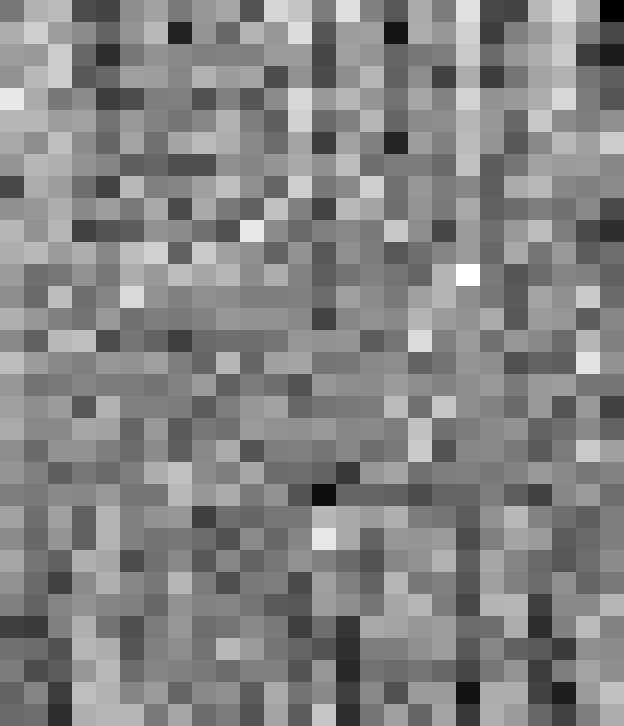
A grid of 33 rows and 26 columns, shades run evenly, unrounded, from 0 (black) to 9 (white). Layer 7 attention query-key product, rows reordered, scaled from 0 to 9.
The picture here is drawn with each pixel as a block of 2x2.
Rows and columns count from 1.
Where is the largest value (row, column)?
13, 20
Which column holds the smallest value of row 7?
17
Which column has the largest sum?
1
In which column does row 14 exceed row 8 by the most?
6
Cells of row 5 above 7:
4
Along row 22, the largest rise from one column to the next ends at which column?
16
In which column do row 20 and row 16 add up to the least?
8
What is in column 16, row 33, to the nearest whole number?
4
